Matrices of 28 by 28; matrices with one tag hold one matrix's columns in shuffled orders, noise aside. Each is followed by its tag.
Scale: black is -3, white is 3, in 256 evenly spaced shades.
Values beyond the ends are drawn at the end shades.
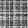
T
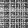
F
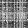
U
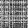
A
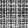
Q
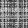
F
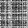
T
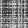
Q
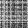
A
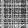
Q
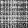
A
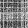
U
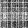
U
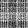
U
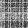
U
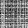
Q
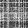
U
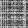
T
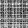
Q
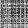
Q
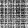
Q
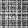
T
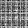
T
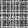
T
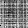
Q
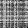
A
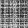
Q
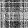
U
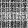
U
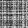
T
